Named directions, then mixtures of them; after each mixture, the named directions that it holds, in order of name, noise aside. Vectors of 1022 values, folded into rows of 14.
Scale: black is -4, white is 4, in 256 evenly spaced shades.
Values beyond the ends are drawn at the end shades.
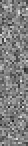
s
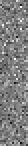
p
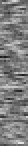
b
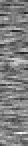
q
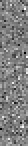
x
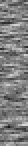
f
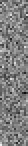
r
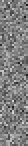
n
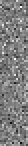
p.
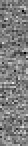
q, x.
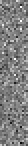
p.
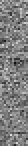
n, q, r.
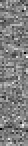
f, x.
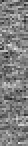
b, f, r.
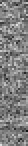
f, r.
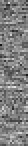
b, n, q.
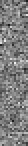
q, r, s.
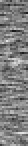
q.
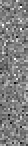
p.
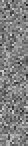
n.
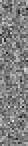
s.
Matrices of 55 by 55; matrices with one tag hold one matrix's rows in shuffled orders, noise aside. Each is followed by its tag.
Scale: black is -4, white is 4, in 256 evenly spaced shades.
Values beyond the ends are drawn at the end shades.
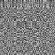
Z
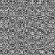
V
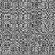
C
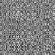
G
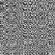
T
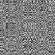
T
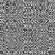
T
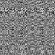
V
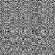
C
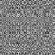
G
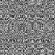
V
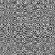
Z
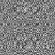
Z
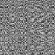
V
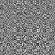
Z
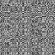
C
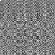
Z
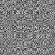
Z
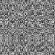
V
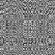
T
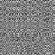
G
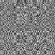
Z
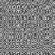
G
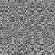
V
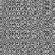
G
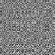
G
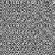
G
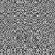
Z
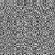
Z
